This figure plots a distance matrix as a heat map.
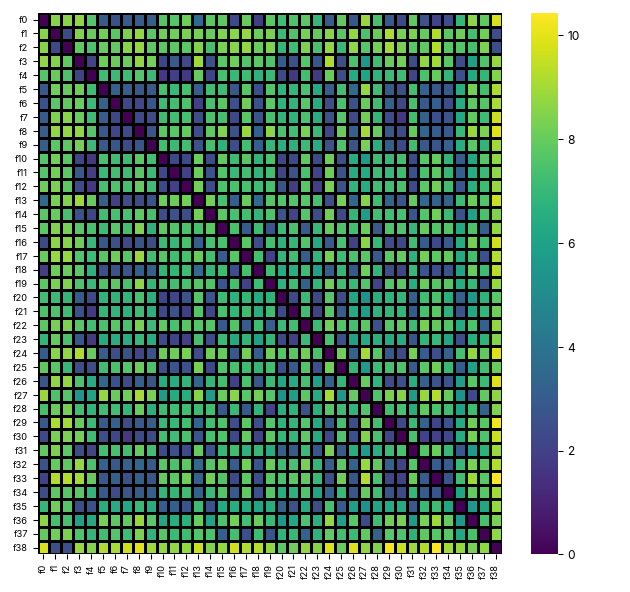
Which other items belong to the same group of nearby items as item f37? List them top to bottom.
f15, f17, f19, f22, f28
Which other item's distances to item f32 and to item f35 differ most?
f3
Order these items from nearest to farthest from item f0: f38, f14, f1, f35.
f35, f14, f1, f38
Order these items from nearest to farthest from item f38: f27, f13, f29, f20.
f20, f27, f13, f29
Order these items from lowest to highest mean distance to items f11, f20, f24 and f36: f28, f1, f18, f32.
f18, f32, f28, f1
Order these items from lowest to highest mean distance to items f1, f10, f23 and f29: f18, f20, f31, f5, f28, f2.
f20, f31, f18, f5, f2, f28
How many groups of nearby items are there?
5
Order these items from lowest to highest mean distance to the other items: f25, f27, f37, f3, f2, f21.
f21, f25, f3, f37, f27, f2
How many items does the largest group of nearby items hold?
16
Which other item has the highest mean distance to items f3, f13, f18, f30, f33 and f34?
f38
